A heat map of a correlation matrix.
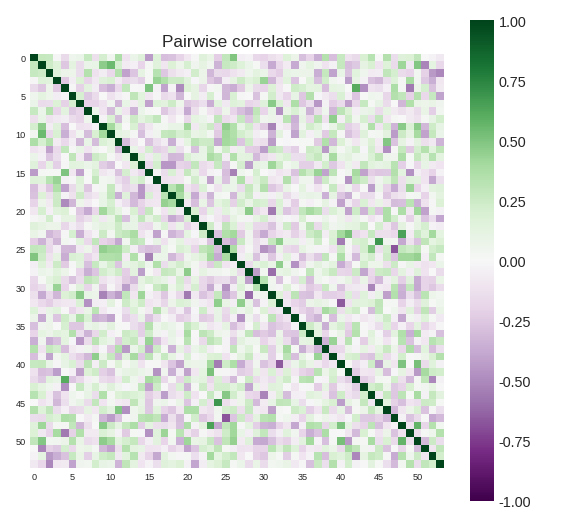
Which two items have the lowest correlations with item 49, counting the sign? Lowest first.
4, 15
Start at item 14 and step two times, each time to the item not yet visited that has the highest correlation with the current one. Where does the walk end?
6
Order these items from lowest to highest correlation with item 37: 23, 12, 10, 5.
5, 10, 12, 23
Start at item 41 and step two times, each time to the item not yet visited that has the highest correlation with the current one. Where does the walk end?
48
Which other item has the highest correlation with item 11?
46
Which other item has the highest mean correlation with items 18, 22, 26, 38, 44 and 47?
0
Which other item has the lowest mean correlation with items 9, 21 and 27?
34
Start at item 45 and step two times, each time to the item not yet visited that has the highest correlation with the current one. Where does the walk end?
32
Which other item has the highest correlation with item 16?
3
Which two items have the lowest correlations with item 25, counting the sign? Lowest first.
47, 30
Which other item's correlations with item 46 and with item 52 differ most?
2
